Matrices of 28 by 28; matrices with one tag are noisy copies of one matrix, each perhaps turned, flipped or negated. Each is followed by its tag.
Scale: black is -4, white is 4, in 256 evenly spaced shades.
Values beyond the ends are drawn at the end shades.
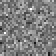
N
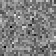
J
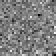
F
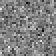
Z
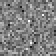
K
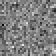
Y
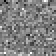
Y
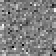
Y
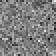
F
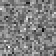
Z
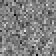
J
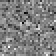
Z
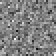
F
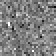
N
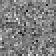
J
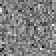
Y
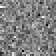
N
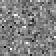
J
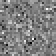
Z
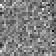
Y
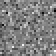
Y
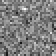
N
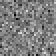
J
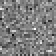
K
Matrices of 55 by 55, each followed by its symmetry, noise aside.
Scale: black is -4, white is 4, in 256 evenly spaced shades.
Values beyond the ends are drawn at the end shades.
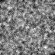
same after a half turn.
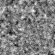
antisymmetric.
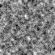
same after a half turn.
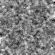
same after a half turn.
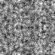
mirrored top to bottom.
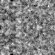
mirrored top to bottom.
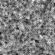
antisymmetric.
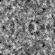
mirrored top to bottom.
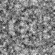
mirrored top to bottom.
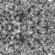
mirrored top to bottom.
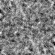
same after a half turn.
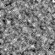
symmetric across the other diagonal.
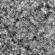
symmetric across the other diagonal.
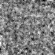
antisymmetric.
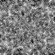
same after a half turn.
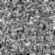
antisymmetric.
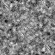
same after a half turn.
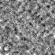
symmetric across the other diagonal.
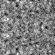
mirrored top to bottom.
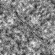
symmetric across the other diagonal.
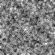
symmetric across the other diagonal.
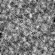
same after a half turn.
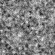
symmetric across the other diagonal.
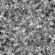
same after a half turn.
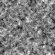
antisymmetric.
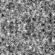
mirrored top to bottom.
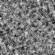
same after a half turn.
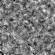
symmetric across the other diagonal.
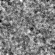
antisymmetric.
